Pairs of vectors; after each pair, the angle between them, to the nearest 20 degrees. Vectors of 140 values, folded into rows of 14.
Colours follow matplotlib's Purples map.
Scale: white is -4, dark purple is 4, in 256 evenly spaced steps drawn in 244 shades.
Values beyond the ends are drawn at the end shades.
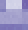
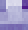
20 degrees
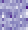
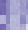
80 degrees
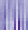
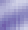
80 degrees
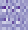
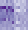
60 degrees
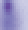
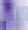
20 degrees
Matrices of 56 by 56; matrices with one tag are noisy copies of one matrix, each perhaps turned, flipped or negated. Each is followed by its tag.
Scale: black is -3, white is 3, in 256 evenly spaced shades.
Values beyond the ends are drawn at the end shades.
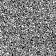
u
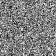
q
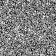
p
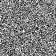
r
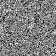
q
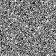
p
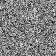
p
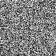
u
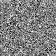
r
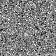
r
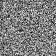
r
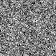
p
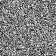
u
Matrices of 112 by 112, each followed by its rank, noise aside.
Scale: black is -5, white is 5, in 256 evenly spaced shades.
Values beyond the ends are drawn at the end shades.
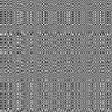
two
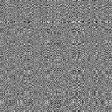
four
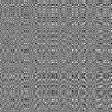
two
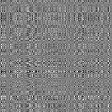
three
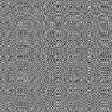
four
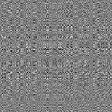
four
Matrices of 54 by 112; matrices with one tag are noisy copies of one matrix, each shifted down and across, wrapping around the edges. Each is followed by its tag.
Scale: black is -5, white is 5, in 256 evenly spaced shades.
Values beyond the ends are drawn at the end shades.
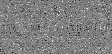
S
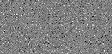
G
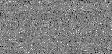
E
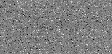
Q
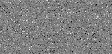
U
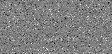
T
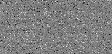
Q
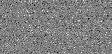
T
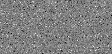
T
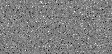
T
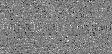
S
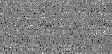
E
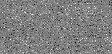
Q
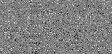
U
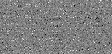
U
